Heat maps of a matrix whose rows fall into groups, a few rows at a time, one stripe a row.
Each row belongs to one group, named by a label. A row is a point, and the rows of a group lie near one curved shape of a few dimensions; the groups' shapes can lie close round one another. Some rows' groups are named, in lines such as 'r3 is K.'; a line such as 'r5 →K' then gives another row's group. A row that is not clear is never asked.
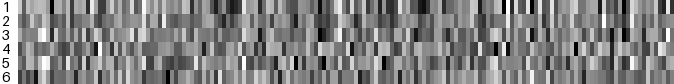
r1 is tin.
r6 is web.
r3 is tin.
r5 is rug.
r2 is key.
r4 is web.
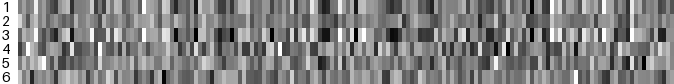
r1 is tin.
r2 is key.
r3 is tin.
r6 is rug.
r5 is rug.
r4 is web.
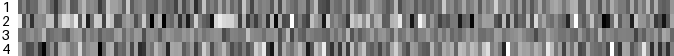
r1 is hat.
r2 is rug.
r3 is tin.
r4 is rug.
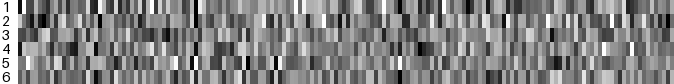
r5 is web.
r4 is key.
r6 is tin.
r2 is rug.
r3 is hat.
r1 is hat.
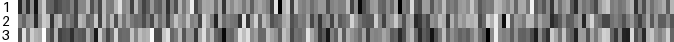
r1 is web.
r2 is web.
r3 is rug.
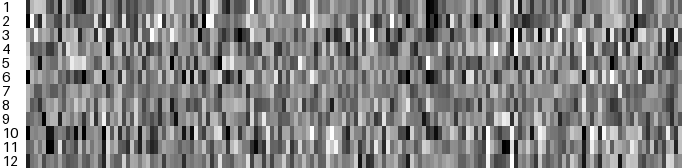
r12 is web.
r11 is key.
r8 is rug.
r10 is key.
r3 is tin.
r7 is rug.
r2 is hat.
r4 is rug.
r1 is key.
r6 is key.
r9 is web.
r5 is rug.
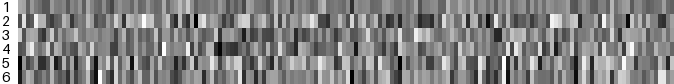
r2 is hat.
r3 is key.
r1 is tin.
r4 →key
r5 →key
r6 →web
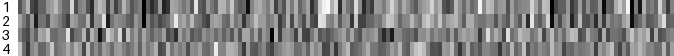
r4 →key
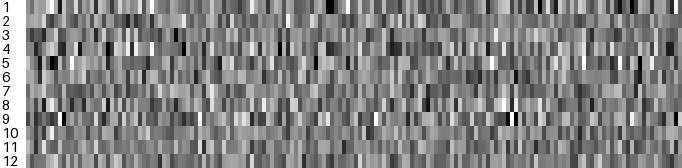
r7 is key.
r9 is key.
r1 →tin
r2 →key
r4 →hat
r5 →rug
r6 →rug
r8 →web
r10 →tin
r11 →key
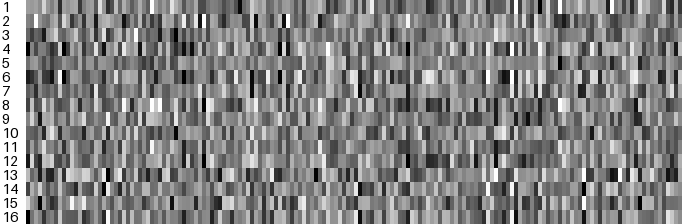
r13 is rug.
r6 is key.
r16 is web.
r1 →tin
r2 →web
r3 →hat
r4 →key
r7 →tin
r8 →hat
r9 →rug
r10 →web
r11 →tin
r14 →web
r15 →rug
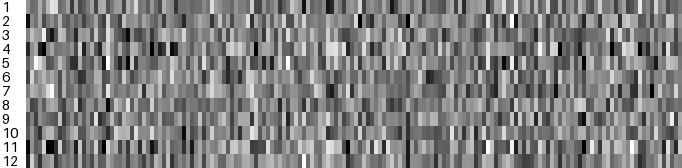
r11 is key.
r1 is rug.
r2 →web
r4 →hat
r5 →web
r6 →key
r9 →tin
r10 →hat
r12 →hat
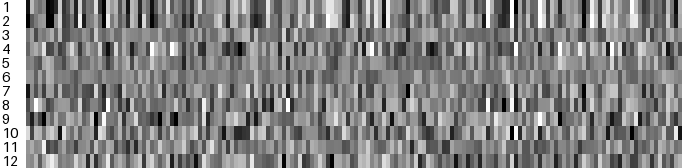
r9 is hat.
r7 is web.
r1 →key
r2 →key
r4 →tin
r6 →tin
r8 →web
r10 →tin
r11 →key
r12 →rug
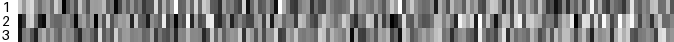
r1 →web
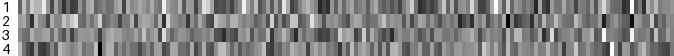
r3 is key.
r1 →rug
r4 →rug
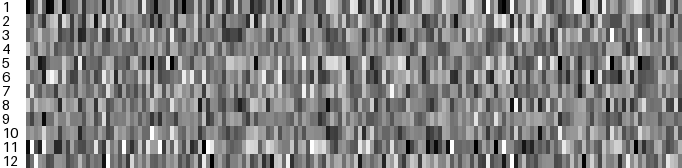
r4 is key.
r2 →web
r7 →hat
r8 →tin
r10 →tin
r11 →hat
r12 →web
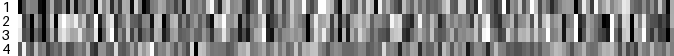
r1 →key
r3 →rug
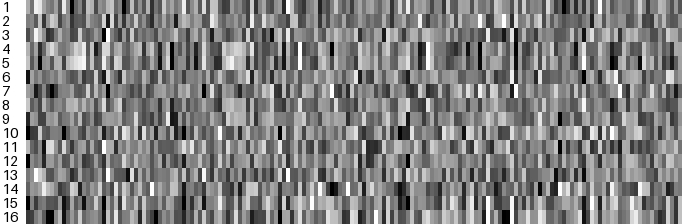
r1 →web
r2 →web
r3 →web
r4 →rug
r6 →web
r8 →rug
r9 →hat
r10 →key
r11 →tin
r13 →web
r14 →tin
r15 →key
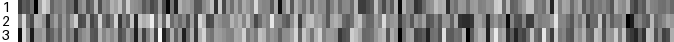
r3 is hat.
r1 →web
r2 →rug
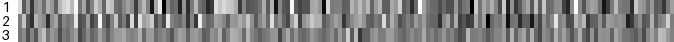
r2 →rug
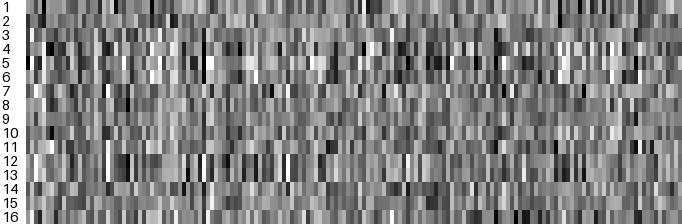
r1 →tin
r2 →hat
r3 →hat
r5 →hat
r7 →web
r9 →key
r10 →tin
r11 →rug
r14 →hat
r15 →key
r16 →rug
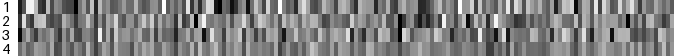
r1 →key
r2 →hat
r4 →tin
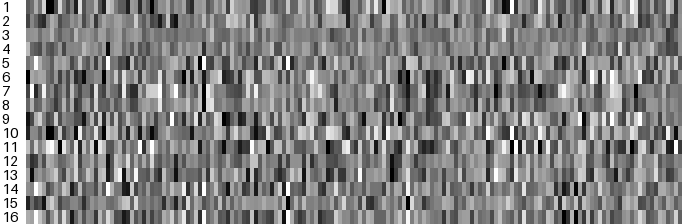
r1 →key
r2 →hat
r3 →rug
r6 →key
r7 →hat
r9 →key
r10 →key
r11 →tin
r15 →web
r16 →web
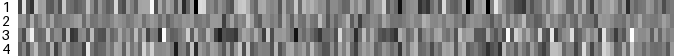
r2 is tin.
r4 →tin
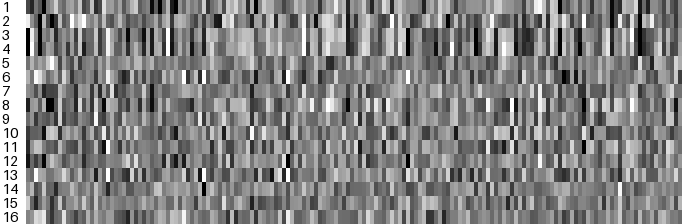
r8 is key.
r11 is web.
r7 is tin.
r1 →hat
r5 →rug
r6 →web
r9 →tin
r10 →web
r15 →key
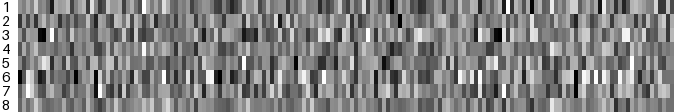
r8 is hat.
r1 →tin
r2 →web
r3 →key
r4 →tin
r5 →rug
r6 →key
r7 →web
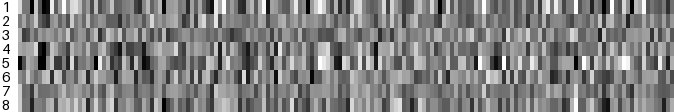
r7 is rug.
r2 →key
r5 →key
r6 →web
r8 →rug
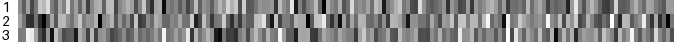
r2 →rug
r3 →key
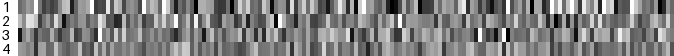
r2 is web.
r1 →tin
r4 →tin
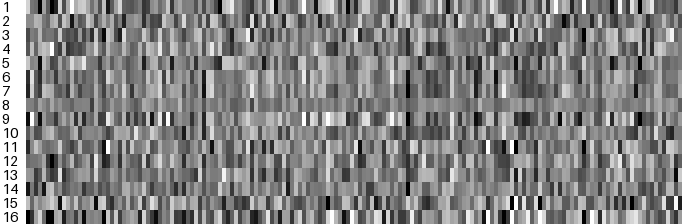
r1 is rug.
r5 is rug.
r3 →web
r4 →rug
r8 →tin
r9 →hat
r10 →hat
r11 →web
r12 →tin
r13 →key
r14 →web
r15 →tin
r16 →key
